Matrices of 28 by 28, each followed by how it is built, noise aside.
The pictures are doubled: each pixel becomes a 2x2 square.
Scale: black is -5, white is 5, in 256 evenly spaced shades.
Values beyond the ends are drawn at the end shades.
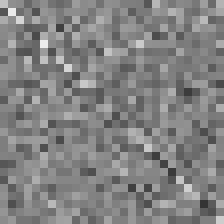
diagonal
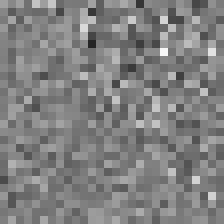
upper triangular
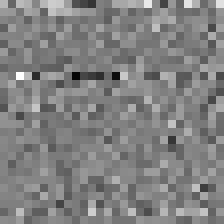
uneven rows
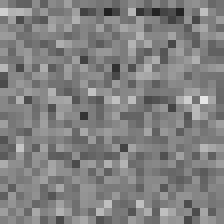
uneven rows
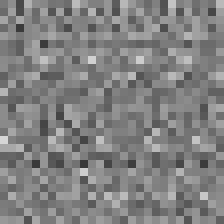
repeating columns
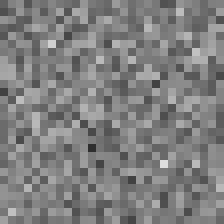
noise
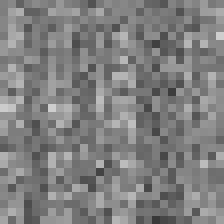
blocks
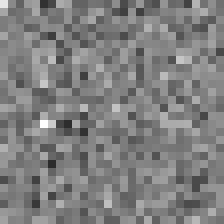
low rank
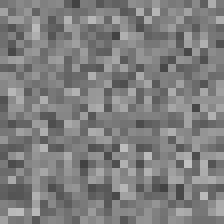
blocks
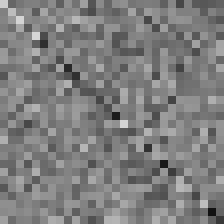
diagonal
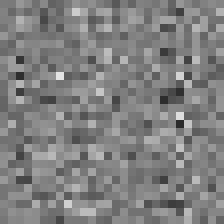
low rank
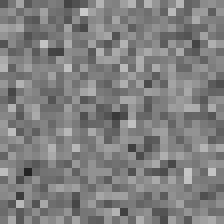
noise
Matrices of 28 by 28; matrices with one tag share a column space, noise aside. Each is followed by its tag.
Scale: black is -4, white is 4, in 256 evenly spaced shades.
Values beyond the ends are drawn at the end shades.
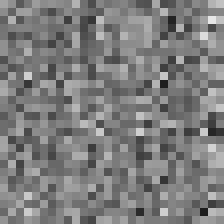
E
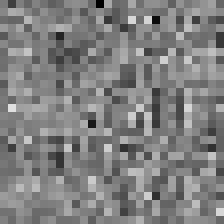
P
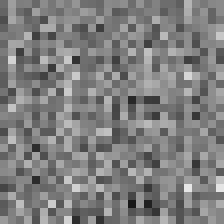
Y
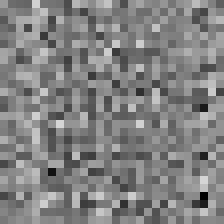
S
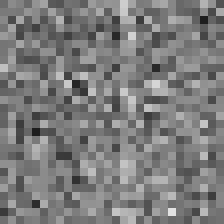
E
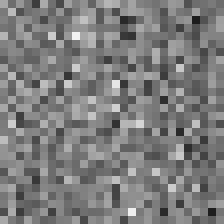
E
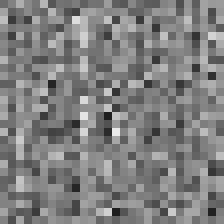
E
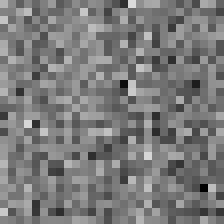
E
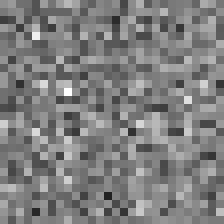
E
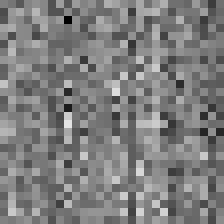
E
